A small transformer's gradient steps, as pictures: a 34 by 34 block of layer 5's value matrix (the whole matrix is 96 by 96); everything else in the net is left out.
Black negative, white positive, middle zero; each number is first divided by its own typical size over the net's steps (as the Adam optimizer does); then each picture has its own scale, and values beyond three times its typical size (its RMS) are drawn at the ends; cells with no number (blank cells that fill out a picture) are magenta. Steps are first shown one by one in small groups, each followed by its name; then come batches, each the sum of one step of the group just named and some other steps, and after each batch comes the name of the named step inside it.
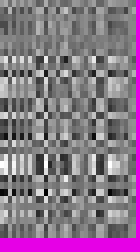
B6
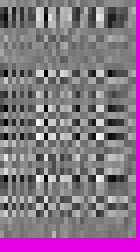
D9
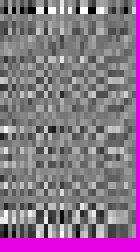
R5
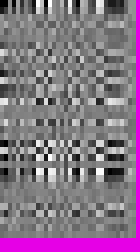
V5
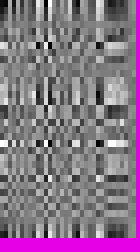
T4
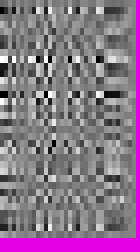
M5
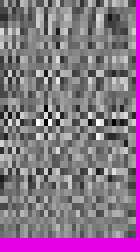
D9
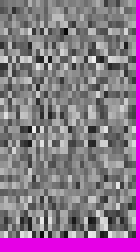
M5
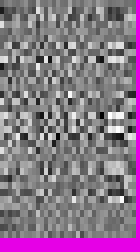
M5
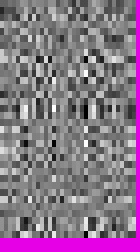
M5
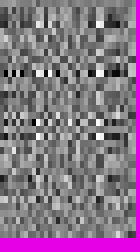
D9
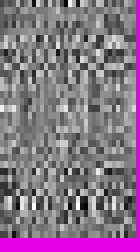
V5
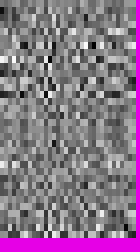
M5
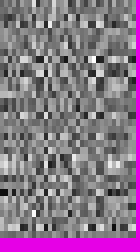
B6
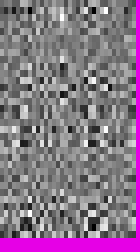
R5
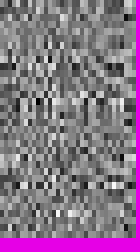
M5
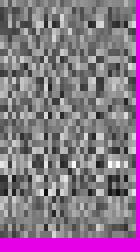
B6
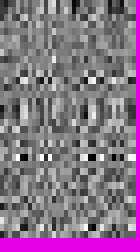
V5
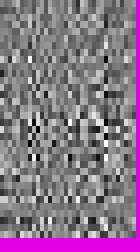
M5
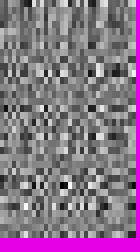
D9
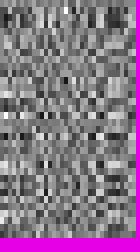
B6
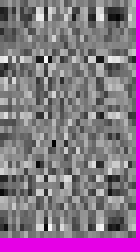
M5
